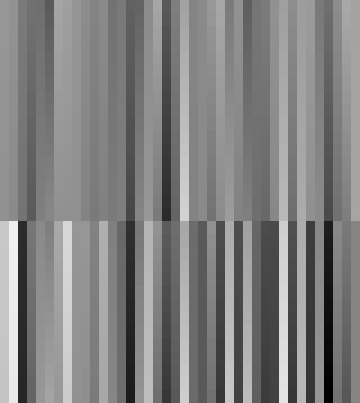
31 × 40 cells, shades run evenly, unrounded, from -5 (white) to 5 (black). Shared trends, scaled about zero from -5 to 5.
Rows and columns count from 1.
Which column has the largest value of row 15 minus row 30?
2
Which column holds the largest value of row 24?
37
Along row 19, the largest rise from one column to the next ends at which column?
3
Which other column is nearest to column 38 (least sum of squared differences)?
11
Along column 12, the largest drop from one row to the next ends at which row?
18
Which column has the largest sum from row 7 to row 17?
19
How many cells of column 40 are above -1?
14
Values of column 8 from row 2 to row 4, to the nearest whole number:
-1 -1 -1
